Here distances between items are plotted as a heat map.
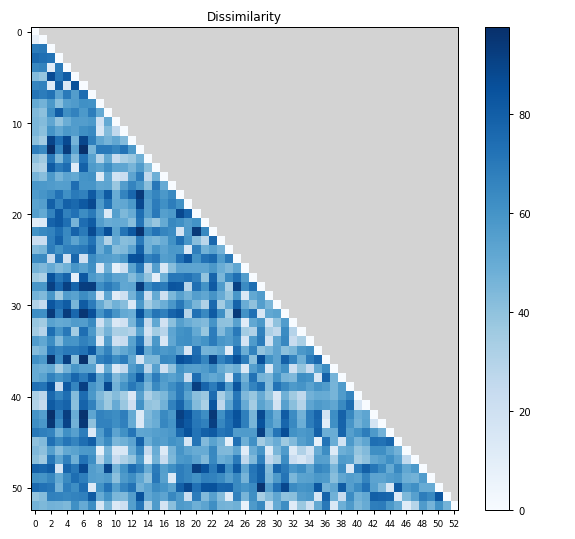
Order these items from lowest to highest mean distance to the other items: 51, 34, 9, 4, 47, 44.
47, 34, 51, 9, 44, 4
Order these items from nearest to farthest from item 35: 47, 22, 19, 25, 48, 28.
19, 28, 22, 47, 48, 25
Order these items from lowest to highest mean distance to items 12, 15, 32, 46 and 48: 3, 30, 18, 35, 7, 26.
26, 30, 3, 35, 7, 18
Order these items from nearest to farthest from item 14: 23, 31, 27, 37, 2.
37, 27, 23, 31, 2
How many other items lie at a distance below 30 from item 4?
3
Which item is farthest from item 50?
28
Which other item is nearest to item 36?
43
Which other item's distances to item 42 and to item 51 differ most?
13
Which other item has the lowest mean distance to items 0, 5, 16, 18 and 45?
1
